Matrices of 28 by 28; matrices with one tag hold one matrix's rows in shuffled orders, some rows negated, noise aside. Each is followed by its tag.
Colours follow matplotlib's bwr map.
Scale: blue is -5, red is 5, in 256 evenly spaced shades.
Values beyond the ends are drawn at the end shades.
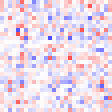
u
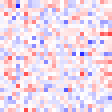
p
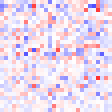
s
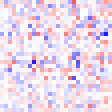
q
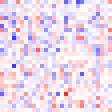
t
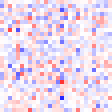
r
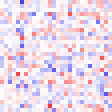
u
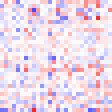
s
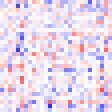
u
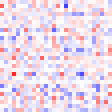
t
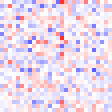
r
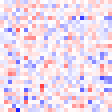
p
